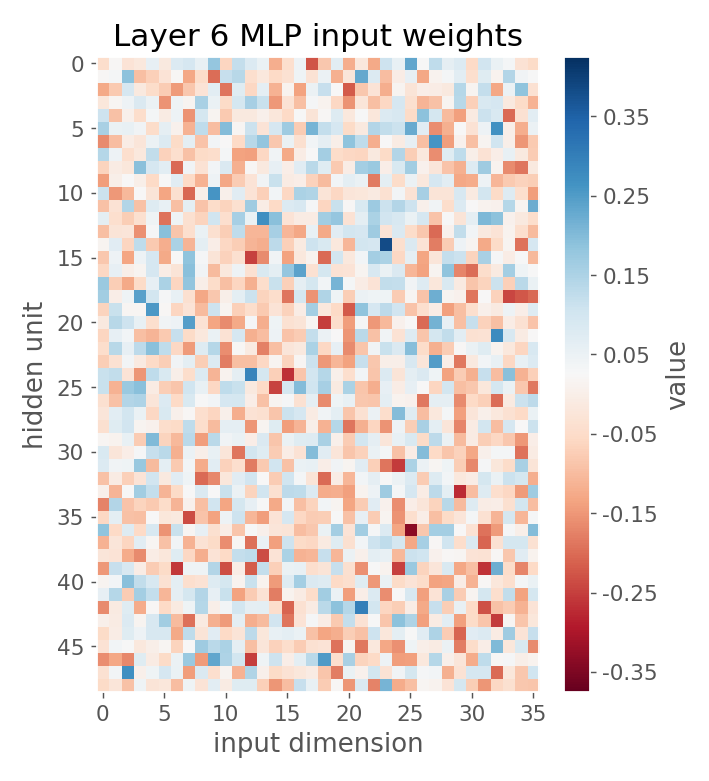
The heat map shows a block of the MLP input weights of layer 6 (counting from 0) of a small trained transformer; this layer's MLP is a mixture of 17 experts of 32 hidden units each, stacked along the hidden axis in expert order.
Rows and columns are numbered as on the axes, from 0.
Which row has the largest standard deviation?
39
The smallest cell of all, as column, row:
25, 36
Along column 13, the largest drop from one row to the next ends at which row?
13
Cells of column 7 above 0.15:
5
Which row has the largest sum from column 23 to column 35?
11
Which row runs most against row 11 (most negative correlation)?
45
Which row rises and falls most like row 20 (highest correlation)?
23
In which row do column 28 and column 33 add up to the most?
16
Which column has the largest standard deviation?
12
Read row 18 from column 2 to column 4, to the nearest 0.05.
0.05 0.25 0.1
